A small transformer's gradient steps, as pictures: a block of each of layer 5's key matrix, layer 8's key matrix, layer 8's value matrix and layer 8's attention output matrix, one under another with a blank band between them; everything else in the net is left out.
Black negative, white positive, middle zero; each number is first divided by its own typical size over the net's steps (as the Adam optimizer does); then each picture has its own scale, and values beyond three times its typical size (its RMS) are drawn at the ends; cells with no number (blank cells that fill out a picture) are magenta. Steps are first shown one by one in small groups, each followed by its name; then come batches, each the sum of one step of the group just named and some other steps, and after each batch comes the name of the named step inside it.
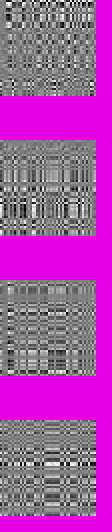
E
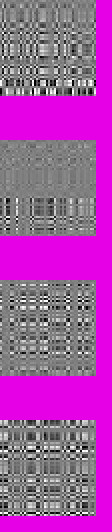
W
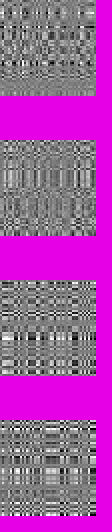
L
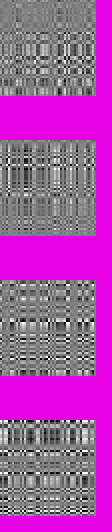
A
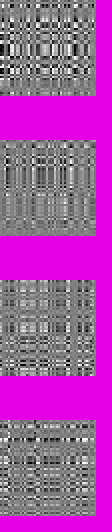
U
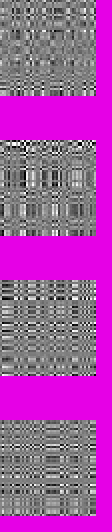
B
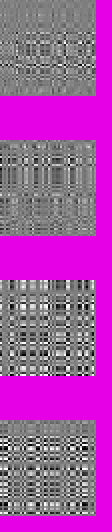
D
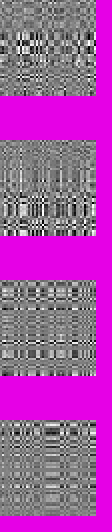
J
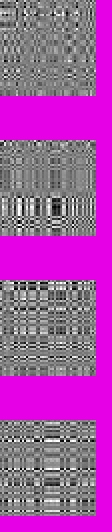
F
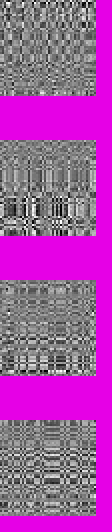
E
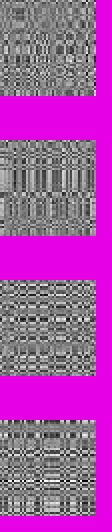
W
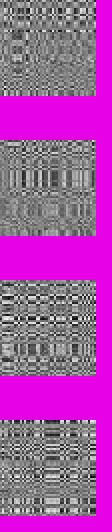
B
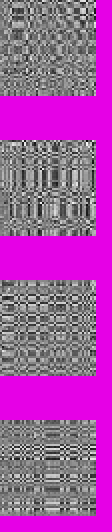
B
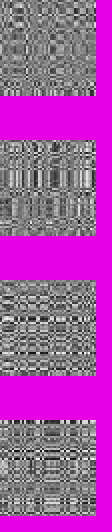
W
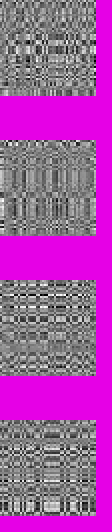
W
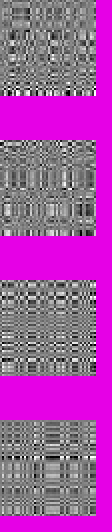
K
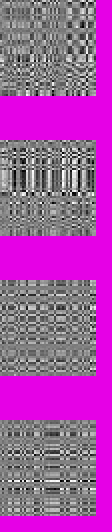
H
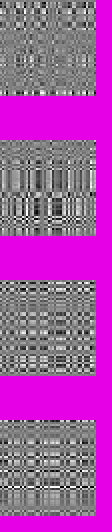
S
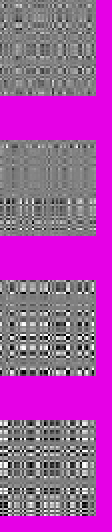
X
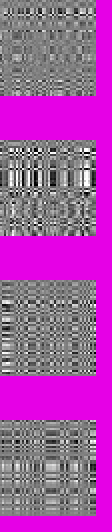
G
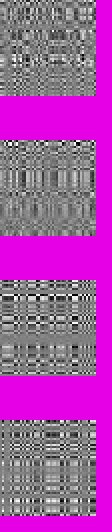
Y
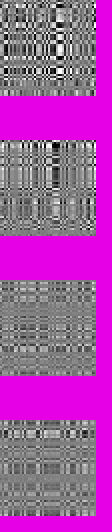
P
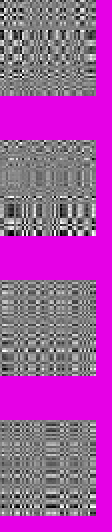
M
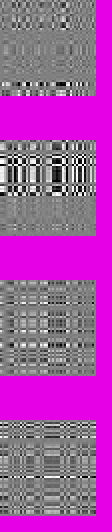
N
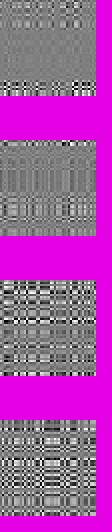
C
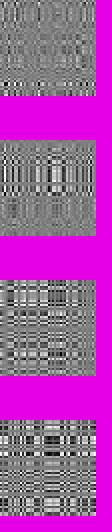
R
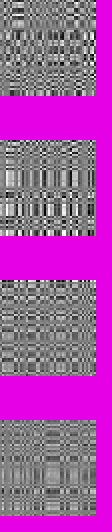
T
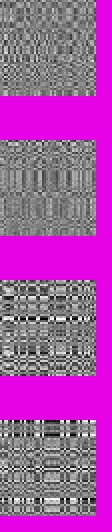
Y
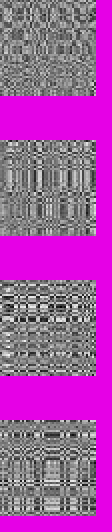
Y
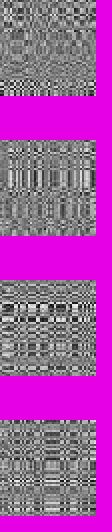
G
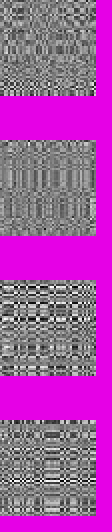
C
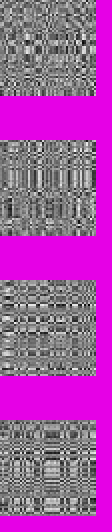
R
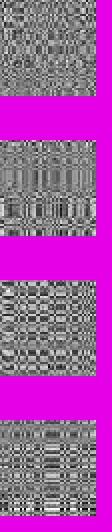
M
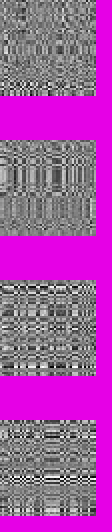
N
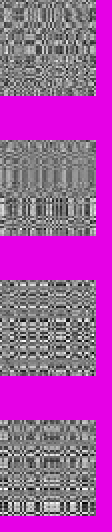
X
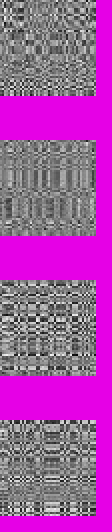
X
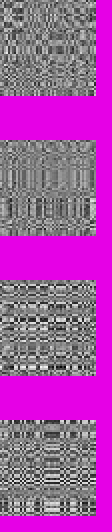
X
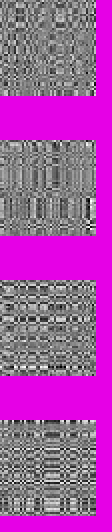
P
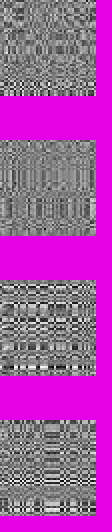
R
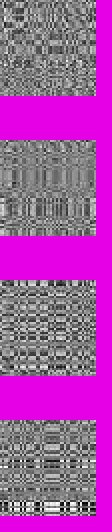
X
